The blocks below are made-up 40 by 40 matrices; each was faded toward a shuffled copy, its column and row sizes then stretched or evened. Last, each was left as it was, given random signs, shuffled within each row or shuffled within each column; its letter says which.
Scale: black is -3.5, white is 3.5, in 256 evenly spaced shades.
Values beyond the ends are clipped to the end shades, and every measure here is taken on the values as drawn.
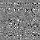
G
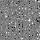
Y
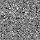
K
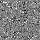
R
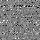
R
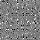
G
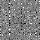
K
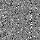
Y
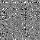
K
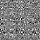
G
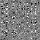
G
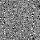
Y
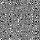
G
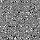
R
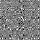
G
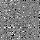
K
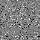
R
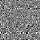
G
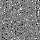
Y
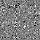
K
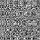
G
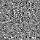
K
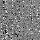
Y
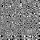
G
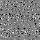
R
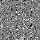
K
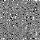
K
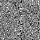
Y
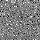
R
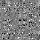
G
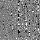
Y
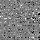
K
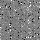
Y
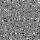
R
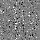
Y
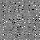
G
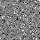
Y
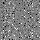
Y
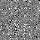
K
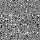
K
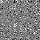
G
